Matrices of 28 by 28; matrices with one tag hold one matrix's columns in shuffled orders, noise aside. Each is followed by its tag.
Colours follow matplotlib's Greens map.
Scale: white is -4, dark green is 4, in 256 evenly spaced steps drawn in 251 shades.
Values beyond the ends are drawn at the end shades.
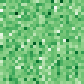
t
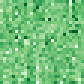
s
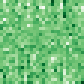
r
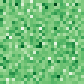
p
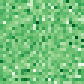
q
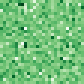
p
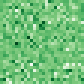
q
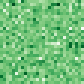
p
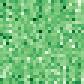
s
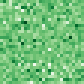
q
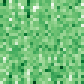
r
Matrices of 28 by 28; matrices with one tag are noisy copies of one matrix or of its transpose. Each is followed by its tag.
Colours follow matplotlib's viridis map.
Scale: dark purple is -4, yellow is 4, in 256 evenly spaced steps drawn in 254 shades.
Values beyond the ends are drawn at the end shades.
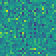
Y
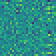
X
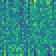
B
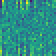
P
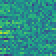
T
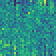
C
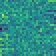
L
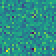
X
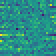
B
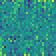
L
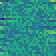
P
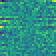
P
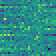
B
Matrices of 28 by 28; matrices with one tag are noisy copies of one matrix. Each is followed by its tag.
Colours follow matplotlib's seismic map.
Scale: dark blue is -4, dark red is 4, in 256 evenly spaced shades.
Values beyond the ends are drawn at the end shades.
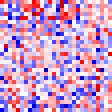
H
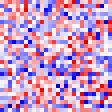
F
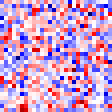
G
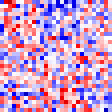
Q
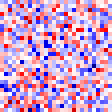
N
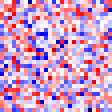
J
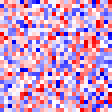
F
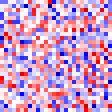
G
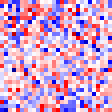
H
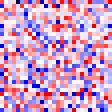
J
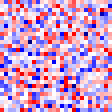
N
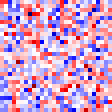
H
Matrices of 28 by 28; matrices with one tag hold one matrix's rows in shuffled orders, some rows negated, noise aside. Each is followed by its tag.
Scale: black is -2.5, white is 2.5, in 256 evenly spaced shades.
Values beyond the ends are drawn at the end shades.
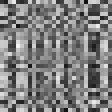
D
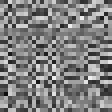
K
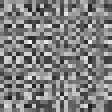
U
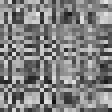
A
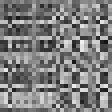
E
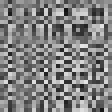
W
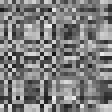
A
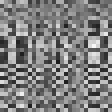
D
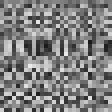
U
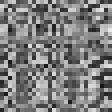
K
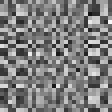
D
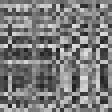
E
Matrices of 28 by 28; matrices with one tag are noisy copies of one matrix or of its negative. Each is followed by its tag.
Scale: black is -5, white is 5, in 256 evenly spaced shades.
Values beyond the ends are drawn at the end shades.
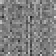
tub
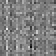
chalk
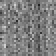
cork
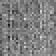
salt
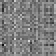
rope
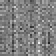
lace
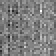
salt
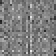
tub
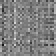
rope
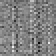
lace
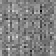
salt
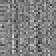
lace
